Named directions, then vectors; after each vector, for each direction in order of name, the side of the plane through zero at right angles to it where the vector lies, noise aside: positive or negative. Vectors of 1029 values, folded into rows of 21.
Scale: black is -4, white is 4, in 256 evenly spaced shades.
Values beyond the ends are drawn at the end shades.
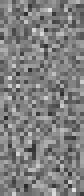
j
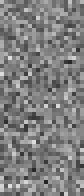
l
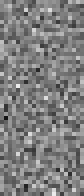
positive, positive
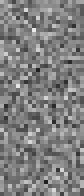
positive, positive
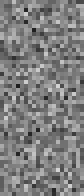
negative, negative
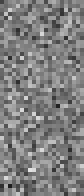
positive, negative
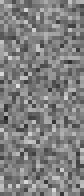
positive, positive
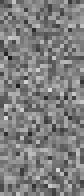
negative, negative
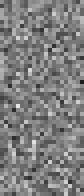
negative, positive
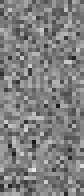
positive, negative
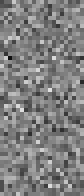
negative, negative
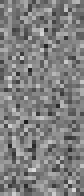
positive, negative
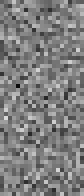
negative, negative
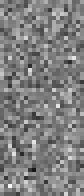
negative, positive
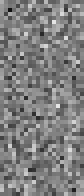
negative, positive
